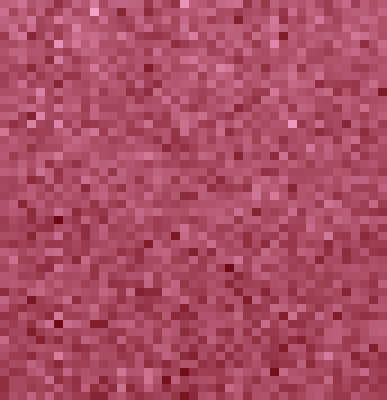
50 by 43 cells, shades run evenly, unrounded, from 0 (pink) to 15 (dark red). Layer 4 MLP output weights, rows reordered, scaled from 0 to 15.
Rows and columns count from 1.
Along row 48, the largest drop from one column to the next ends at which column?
20
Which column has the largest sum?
4
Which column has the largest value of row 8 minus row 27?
27
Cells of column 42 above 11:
2
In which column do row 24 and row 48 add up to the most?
19
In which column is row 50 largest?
21
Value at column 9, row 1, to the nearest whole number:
6
